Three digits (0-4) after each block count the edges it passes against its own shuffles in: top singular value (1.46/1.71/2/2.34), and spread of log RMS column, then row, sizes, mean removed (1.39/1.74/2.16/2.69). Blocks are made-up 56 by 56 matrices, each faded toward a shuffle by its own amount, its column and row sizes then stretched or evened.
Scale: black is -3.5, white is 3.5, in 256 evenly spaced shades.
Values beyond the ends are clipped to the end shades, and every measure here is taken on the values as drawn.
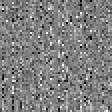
1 4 0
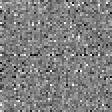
1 1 2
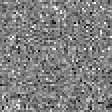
2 0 1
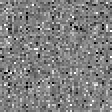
1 2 2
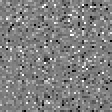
2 1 1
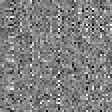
3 3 2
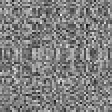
4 2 0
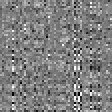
4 4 1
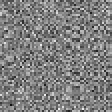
4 1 1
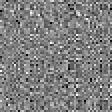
4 2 0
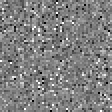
1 1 0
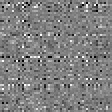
4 2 4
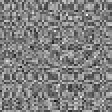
4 0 0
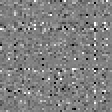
2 2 3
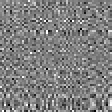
4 0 3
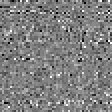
3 0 3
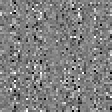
0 4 1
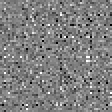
0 2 2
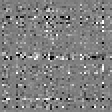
1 4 4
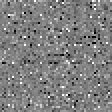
0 2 2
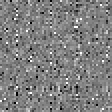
2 3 0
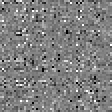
1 3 3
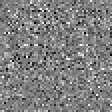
2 0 3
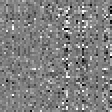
2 4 0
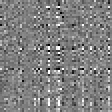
4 4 3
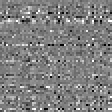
3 1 4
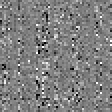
1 4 0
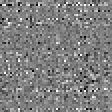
0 3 4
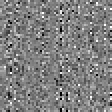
2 4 0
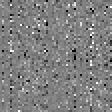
0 4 0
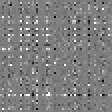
4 4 3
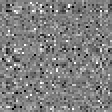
3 1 2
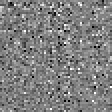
2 2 1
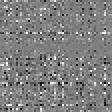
2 4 4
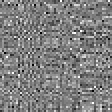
4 0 2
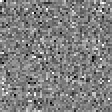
1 2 1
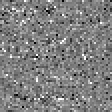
0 0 2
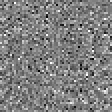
3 1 0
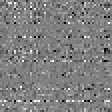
3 2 4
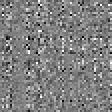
2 4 2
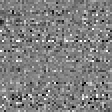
1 1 4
